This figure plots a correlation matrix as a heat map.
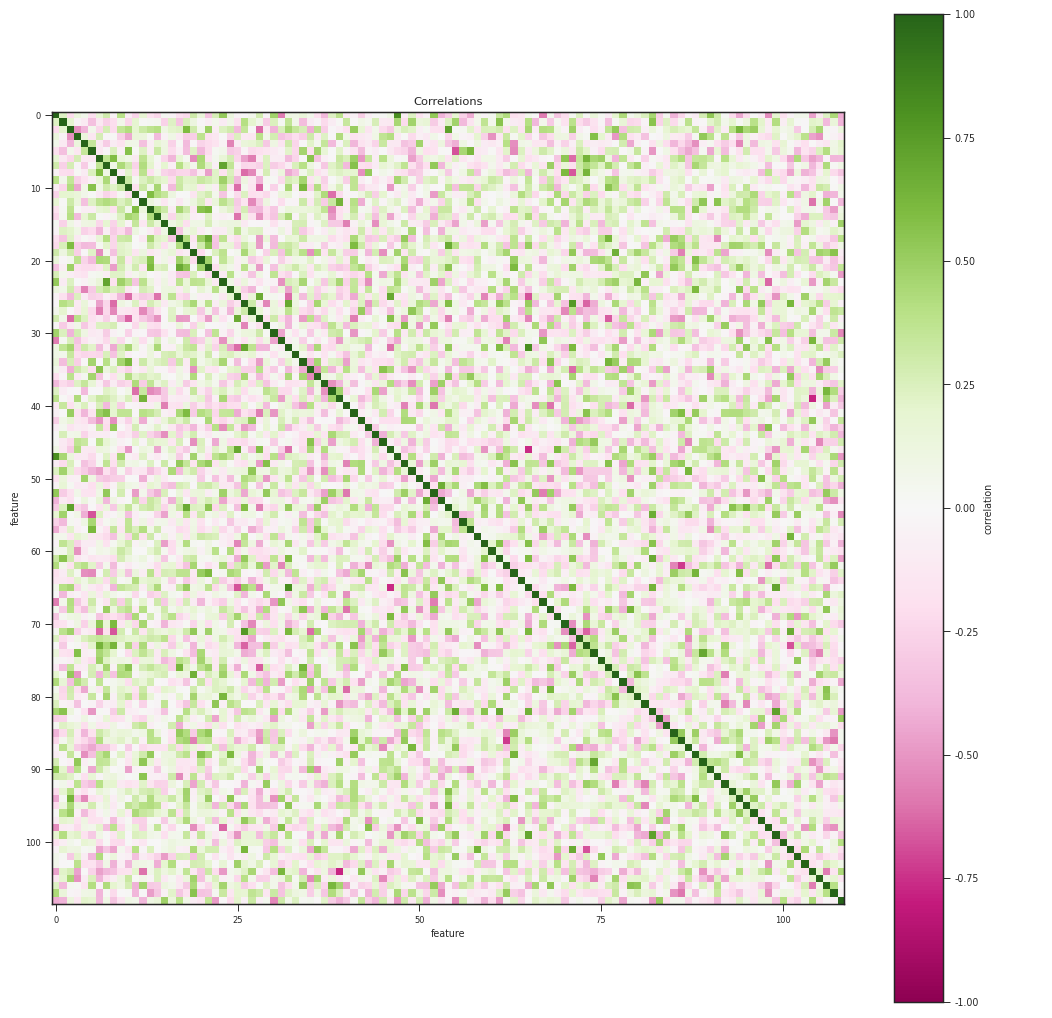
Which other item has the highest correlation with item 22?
81
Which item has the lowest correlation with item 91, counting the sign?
17
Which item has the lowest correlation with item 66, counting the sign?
40
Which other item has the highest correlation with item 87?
49
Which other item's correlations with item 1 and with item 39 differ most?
104
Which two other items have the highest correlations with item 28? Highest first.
25, 46
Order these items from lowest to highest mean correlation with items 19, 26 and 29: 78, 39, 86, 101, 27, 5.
86, 78, 5, 39, 27, 101
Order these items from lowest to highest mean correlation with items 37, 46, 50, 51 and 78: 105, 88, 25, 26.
105, 88, 25, 26
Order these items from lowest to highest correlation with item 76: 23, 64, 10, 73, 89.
89, 64, 73, 23, 10
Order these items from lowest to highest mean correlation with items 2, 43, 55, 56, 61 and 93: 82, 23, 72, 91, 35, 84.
35, 72, 23, 91, 84, 82
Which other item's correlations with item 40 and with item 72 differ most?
15
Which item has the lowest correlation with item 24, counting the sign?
4
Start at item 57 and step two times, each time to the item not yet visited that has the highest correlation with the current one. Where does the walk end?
10
